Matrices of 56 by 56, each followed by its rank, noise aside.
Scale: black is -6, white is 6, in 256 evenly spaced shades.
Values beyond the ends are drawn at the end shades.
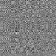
five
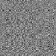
five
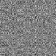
seven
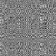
four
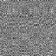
six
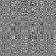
five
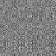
five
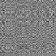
five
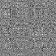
seven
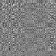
four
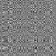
four
